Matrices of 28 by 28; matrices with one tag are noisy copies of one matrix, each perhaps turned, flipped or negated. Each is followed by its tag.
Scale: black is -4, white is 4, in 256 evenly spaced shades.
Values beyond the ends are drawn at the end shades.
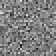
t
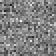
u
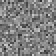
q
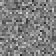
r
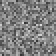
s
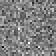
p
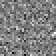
s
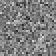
p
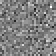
t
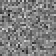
t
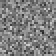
r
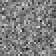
p
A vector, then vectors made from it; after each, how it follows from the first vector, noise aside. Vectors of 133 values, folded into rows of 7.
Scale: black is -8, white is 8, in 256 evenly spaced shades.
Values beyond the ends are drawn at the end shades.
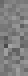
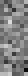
wrapped around, scaled up.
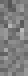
reversed, negated.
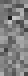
wrapped around, scaled up.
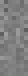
wrapped around, partly zeroed.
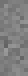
shrunk.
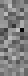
reversed, scaled up.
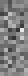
reversed, negated, scaled up.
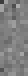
wrapped around, partly zeroed.
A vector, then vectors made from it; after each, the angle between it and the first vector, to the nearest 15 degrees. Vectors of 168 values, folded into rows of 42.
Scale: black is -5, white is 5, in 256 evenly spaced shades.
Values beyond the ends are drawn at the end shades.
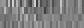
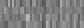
60 degrees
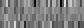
120 degrees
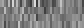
30 degrees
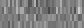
45 degrees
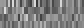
30 degrees
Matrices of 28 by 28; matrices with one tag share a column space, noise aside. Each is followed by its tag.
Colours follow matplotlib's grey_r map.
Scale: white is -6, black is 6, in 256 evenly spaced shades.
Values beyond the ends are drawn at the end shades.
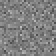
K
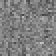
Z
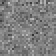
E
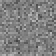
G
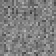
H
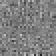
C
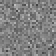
G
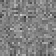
Z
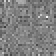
C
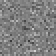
K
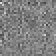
E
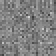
Z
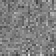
C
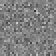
G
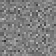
K
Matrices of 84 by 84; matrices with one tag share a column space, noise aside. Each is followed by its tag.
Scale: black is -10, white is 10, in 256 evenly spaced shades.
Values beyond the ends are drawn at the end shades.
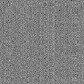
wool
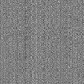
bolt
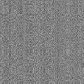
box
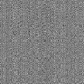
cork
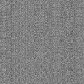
cork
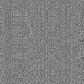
cork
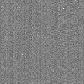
bolt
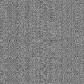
cork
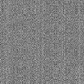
box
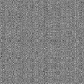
cork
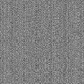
cork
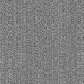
bolt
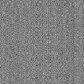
wool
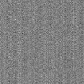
bolt
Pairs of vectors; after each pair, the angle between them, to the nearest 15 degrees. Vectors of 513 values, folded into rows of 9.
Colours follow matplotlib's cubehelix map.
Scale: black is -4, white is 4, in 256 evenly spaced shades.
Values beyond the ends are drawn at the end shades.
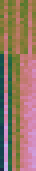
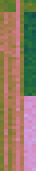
75 degrees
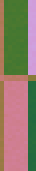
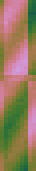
135 degrees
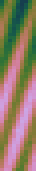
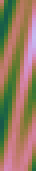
105 degrees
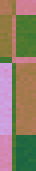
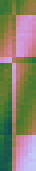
150 degrees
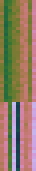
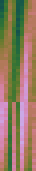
60 degrees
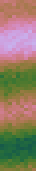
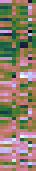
120 degrees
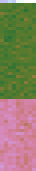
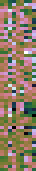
105 degrees
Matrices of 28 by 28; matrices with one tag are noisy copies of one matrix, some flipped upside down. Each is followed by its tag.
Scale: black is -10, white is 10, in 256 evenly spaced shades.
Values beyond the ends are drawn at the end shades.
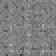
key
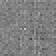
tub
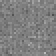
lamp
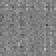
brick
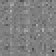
key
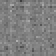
key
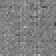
tub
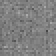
brick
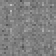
key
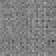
lamp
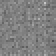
lamp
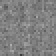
key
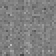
key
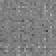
brick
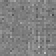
lamp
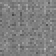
brick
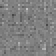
brick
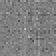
tub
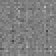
brick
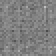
brick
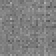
lamp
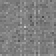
tub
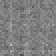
key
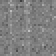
key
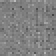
lamp
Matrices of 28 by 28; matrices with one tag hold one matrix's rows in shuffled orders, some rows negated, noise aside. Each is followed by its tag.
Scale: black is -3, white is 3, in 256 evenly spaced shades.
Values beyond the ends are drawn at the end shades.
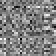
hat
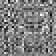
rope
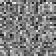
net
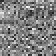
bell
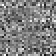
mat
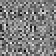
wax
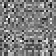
rope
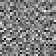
net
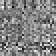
mat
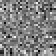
net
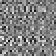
wax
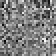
mat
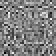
rope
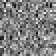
net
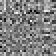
hat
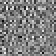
wax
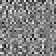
wax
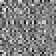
wax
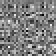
bell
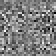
mat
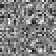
bell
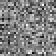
bell
